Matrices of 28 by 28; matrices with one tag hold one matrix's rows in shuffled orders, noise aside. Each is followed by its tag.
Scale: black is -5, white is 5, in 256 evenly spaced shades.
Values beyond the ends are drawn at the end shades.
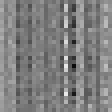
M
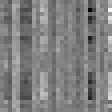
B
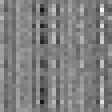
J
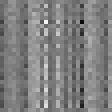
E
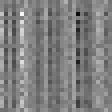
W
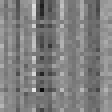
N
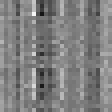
N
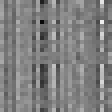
J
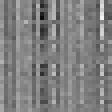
J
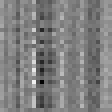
N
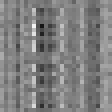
N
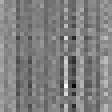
M
